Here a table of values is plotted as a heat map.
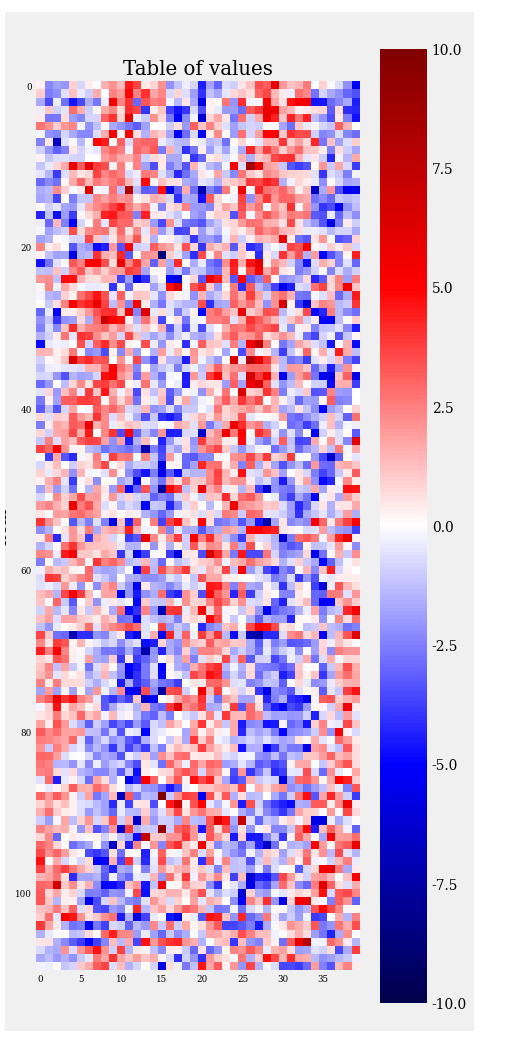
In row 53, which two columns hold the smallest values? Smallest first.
32, 15
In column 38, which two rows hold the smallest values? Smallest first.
13, 3
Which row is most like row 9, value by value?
108
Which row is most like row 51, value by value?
78
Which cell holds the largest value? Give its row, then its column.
88, 15
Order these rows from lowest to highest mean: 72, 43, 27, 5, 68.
68, 72, 5, 43, 27
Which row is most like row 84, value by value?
90
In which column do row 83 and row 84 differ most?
15
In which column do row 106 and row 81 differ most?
33
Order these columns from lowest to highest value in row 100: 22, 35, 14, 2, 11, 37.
22, 11, 14, 2, 37, 35
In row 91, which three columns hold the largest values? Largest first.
25, 22, 23
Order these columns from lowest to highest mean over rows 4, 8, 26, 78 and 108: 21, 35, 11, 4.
35, 4, 21, 11
